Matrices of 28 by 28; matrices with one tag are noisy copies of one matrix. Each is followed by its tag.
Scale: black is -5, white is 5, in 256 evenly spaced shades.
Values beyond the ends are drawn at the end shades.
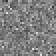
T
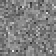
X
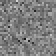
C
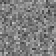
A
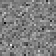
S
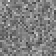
T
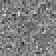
A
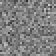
S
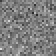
S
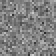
C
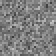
S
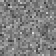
S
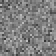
X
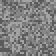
X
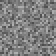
A
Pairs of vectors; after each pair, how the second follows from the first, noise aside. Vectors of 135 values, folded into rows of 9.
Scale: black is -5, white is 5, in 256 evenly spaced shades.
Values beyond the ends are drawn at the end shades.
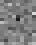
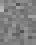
wrapped around, negated, shrunk.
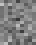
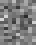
wrapped around.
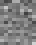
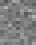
shrunk.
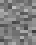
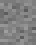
negated, shrunk.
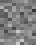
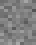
shrunk.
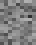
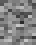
wrapped around.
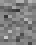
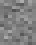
shrunk.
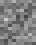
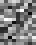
scaled up.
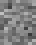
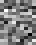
scaled up.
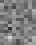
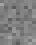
shrunk.
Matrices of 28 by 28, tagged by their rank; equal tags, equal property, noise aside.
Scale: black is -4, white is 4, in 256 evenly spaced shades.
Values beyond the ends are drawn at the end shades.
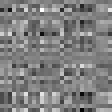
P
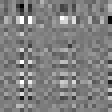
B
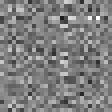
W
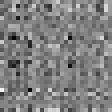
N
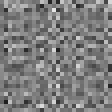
W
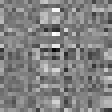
W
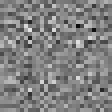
W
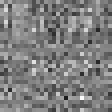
N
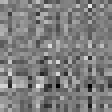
P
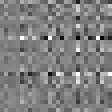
P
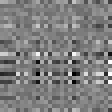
B
